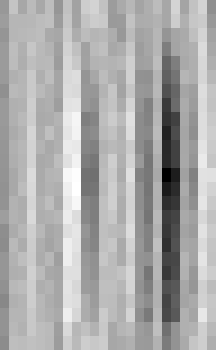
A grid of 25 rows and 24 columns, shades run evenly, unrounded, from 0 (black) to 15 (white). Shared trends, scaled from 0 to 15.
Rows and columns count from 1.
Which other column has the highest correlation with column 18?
2
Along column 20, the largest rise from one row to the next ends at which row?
24
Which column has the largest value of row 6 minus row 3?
9
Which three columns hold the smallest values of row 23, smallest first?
19, 20, 17
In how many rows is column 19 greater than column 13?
2
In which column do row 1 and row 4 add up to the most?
23
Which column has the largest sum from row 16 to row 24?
8
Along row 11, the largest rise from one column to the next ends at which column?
21
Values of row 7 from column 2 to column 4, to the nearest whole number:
11 11 12
